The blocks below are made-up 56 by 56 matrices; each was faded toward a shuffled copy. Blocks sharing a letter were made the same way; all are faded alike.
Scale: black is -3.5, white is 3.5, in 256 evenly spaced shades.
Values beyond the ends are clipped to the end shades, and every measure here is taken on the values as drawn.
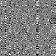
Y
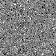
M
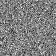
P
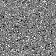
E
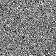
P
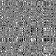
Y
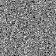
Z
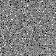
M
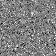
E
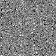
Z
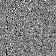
M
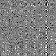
Y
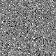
M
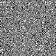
Z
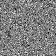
P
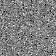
M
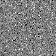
M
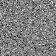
E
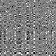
Y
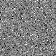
E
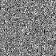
Z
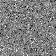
E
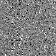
M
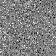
E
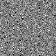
Z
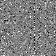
M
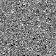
Z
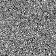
P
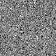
Z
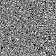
Z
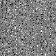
M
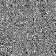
Z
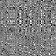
Y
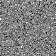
E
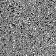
E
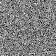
P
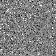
M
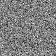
P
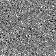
E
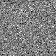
P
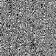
Z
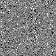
M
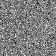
P
